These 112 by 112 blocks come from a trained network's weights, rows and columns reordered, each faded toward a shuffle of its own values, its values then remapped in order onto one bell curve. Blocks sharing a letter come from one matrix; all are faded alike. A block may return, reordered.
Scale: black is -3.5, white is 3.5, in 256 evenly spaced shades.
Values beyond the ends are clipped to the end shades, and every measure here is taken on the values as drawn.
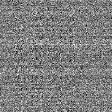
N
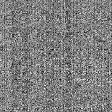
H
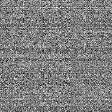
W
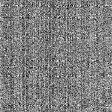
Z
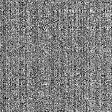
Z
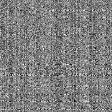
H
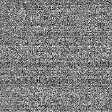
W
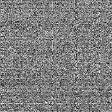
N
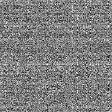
W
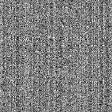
Z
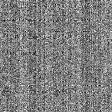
Z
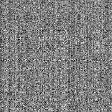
H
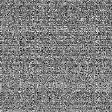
W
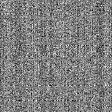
H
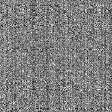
H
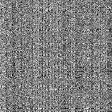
Z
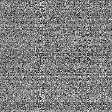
W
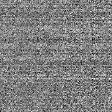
W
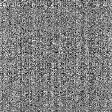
H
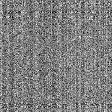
Z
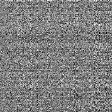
N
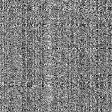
Z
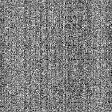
Z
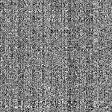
Z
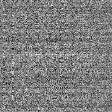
N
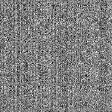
H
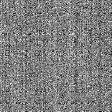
H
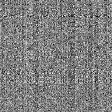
H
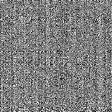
H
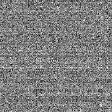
N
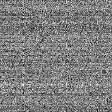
W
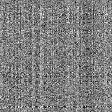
Z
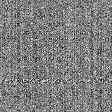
H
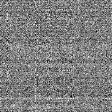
N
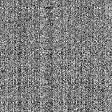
Z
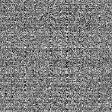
N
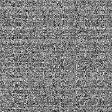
W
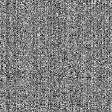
H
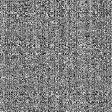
H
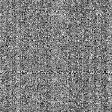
H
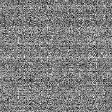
W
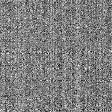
H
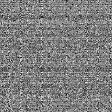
W
